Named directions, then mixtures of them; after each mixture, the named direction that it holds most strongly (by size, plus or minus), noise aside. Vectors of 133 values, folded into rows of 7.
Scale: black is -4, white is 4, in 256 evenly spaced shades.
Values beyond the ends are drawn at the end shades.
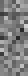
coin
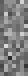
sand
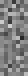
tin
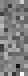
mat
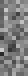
coin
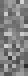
sand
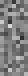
tin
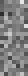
sand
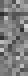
coin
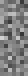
tin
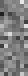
sand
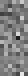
mat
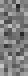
sand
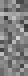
coin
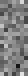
mat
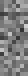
coin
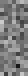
mat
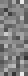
mat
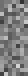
tin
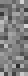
mat
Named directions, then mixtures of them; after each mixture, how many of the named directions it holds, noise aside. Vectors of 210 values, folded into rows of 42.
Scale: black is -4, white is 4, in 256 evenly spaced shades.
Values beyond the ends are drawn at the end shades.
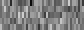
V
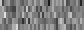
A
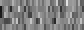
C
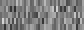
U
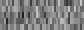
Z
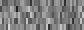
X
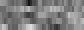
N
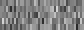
one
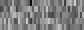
three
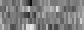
three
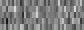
two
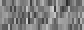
four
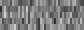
four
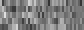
two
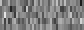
three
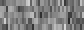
four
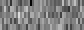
two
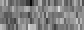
three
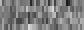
four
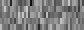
one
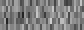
one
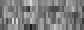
three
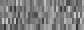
one
